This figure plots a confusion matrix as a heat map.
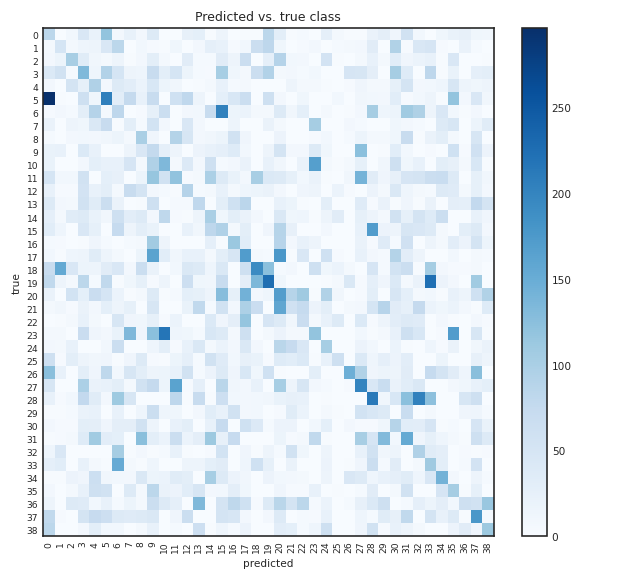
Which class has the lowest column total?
25
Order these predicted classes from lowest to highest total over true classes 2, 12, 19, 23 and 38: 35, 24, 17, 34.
34, 24, 17, 35
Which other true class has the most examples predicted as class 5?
0
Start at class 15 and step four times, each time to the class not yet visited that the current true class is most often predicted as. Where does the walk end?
31
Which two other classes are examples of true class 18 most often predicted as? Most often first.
1, 19
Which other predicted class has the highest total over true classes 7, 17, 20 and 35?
9
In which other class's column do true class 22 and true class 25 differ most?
17
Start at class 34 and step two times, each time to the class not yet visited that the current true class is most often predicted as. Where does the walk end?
10
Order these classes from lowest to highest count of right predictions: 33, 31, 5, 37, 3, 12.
12, 33, 3, 31, 37, 5
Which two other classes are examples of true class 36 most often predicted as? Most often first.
13, 38
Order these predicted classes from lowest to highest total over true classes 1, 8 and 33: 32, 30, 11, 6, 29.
29, 32, 11, 30, 6
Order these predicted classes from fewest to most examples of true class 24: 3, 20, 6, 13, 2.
3, 2, 13, 6, 20
